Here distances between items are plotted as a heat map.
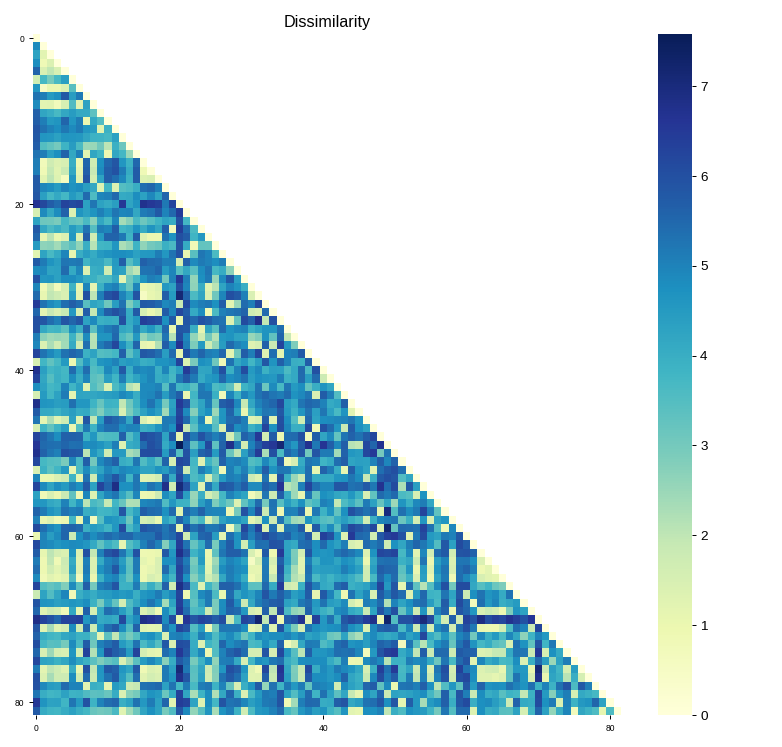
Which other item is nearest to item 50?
78
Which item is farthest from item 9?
54
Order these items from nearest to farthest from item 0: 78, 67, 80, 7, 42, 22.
67, 22, 42, 7, 78, 80
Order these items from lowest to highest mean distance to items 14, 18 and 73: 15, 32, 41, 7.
7, 41, 32, 15
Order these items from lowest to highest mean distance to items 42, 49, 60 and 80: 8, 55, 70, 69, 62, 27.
8, 55, 69, 27, 62, 70
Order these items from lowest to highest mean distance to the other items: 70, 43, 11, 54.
43, 11, 54, 70
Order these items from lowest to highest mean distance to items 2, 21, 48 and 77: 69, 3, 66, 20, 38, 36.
3, 69, 36, 38, 66, 20
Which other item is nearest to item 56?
28
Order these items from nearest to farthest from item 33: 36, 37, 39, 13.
37, 36, 13, 39
